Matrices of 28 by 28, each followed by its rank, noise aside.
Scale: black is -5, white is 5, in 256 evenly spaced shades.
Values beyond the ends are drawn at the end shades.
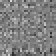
six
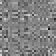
four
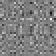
four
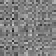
four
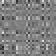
two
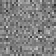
six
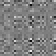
two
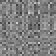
three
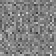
six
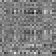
three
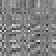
two
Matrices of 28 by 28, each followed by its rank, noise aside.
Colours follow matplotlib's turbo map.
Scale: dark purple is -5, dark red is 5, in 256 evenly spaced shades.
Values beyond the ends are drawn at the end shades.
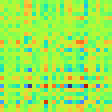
two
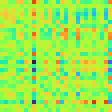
two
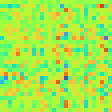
four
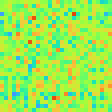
eight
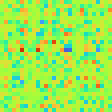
four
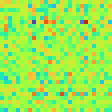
four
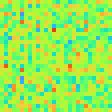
six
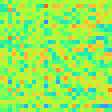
six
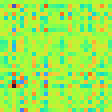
three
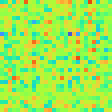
six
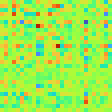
three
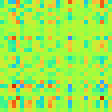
two
